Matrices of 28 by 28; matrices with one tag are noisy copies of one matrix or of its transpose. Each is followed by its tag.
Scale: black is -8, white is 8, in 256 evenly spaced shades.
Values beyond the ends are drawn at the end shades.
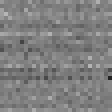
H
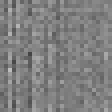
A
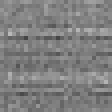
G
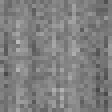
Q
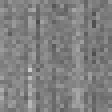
G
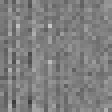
A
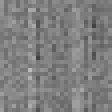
G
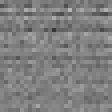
A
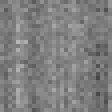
Q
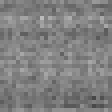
Q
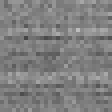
G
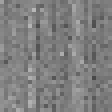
G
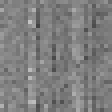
G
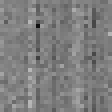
G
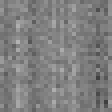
Q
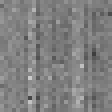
G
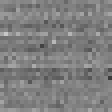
H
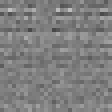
A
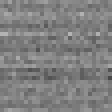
H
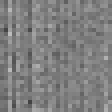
A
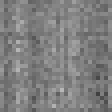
Q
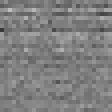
A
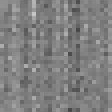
H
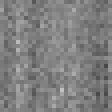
Q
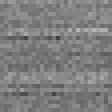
G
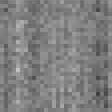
Q
